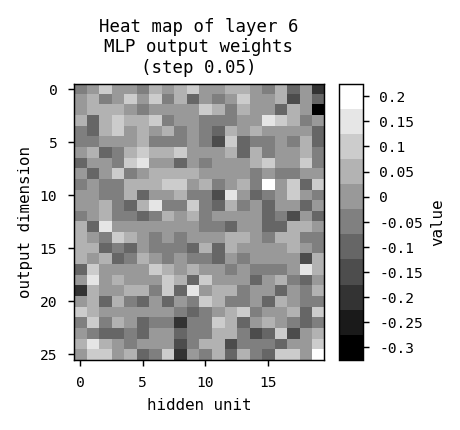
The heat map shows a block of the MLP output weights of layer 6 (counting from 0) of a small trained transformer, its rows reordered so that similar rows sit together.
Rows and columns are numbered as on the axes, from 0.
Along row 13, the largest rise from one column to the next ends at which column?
2
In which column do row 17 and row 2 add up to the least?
19
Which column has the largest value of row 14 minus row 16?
3
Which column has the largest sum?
1
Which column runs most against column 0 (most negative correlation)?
9
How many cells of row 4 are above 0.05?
1
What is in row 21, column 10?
-0.05
